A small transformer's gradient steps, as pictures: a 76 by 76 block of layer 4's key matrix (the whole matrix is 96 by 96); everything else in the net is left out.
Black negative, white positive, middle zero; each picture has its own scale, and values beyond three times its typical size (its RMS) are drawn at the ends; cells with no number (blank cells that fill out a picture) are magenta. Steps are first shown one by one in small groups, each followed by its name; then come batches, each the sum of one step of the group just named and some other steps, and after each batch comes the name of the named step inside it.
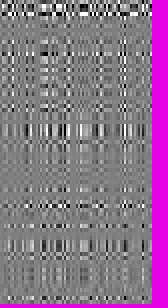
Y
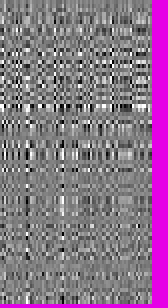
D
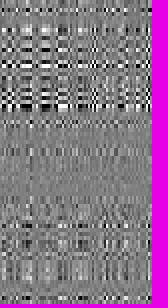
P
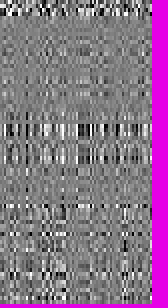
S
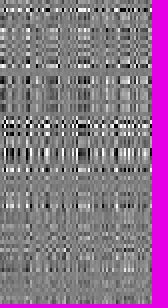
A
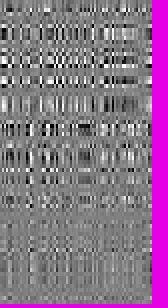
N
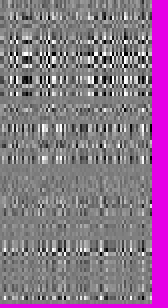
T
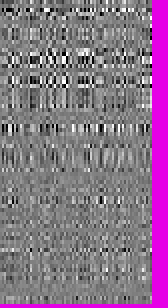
N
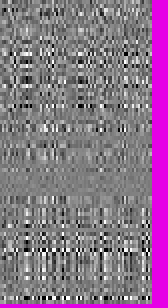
T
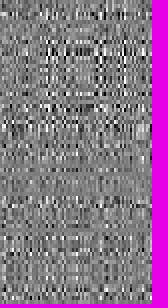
T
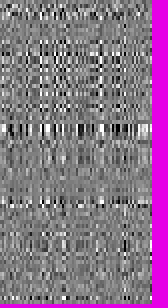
S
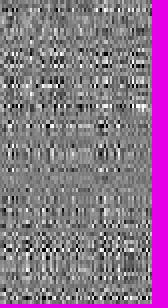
D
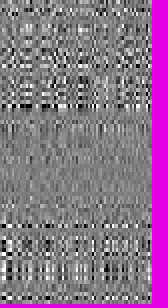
P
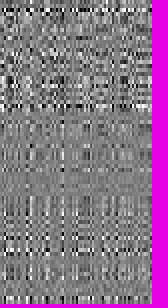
D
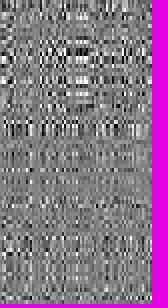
N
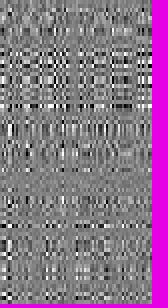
D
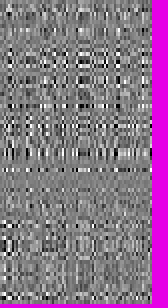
A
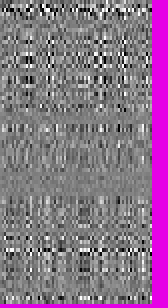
T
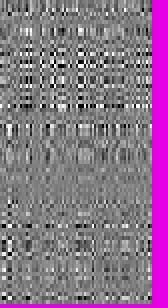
P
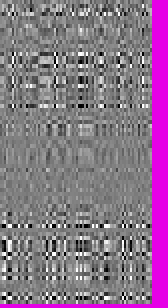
Y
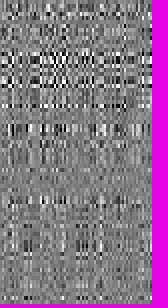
N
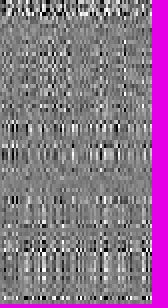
Y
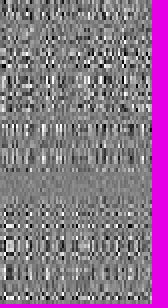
T
